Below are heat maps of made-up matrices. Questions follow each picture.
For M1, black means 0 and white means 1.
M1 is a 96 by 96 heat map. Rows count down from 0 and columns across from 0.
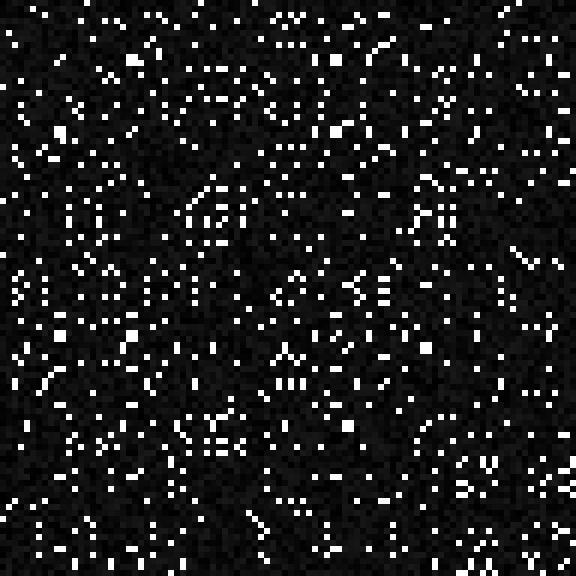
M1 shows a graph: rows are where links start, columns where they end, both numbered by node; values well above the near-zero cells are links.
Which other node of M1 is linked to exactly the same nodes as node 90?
node 77
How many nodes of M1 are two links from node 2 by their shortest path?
4
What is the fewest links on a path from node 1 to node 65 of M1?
4
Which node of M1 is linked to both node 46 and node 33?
node 32
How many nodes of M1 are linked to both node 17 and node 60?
8
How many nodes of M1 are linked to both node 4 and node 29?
7
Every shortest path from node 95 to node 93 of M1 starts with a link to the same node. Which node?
node 82
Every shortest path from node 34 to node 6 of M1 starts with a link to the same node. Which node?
node 69
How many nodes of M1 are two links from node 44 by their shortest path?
5
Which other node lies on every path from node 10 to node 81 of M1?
node 23
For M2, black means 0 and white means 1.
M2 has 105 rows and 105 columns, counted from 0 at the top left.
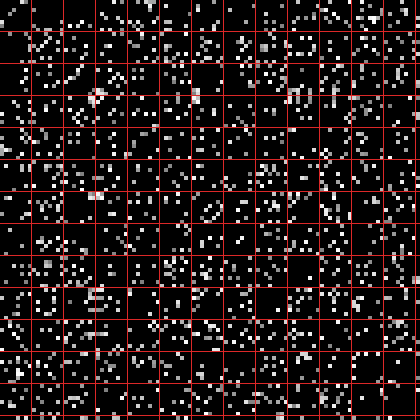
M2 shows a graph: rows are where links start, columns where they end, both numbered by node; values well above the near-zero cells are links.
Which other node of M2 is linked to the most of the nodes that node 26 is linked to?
node 39
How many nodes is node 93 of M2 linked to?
10
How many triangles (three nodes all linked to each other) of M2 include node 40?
1
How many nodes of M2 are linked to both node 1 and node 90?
1
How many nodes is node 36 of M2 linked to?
5
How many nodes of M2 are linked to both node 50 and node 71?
1
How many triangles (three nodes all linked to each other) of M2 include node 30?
8
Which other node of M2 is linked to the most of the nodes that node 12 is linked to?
node 68
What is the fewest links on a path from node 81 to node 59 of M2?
2
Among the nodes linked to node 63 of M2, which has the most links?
node 100
